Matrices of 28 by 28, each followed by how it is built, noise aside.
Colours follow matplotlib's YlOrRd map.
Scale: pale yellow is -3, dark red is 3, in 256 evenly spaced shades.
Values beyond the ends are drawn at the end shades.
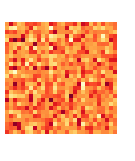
low rank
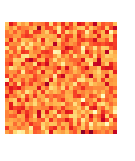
noise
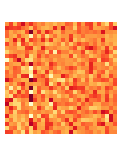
uneven columns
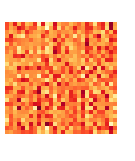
low rank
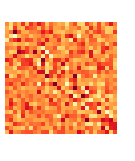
banded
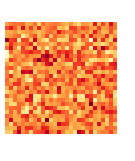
low rank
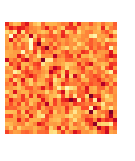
banded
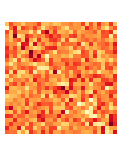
banded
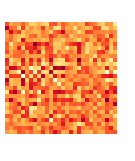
low rank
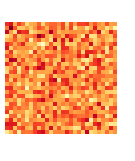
repeating rows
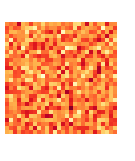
noise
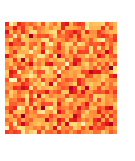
repeating rows
